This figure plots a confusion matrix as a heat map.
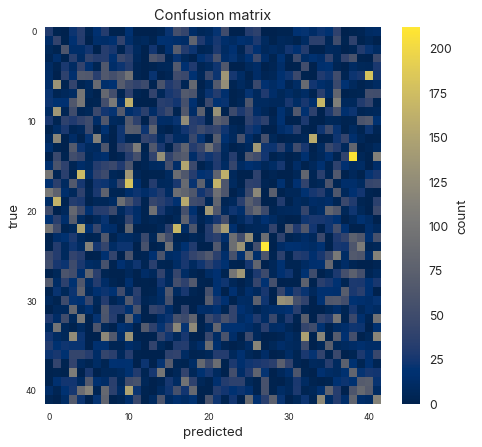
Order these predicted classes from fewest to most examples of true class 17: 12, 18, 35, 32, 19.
12, 18, 32, 35, 19
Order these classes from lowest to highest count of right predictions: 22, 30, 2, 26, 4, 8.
4, 2, 26, 8, 30, 22
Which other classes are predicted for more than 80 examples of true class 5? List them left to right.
10, 22, 40
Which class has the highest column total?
10
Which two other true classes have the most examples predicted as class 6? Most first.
12, 33
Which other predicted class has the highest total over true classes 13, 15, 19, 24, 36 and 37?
17
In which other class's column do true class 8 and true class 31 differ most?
34
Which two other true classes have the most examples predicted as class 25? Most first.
23, 41
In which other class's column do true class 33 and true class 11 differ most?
16
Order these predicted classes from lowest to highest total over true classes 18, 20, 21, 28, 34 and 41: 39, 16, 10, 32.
39, 16, 10, 32
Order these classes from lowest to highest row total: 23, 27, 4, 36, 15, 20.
4, 36, 15, 27, 23, 20
